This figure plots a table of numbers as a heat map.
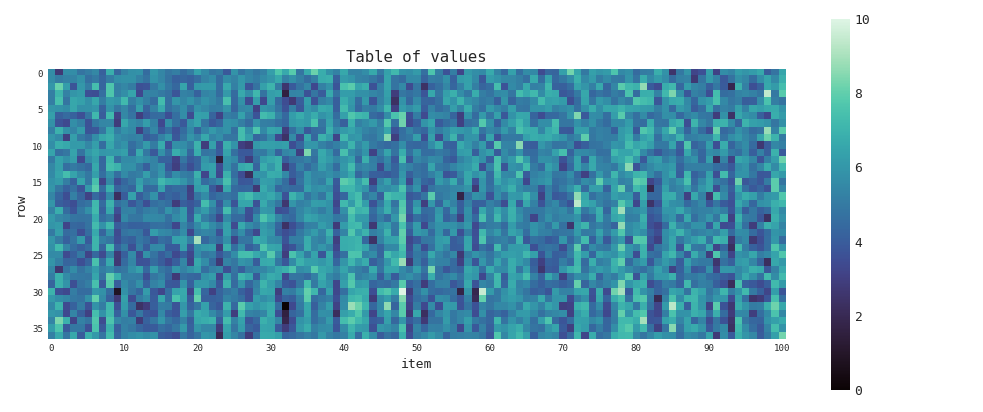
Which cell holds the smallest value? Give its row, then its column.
32, 32
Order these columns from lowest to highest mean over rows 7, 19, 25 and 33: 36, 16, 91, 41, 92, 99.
16, 92, 36, 99, 91, 41
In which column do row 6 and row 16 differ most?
12
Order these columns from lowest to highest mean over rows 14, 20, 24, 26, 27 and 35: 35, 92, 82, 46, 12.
82, 12, 46, 92, 35
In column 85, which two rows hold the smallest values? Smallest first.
0, 27
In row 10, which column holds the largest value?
64
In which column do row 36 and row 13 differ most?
27
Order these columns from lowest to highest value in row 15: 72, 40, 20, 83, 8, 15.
83, 72, 8, 20, 15, 40
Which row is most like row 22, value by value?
19
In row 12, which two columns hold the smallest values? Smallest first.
23, 91
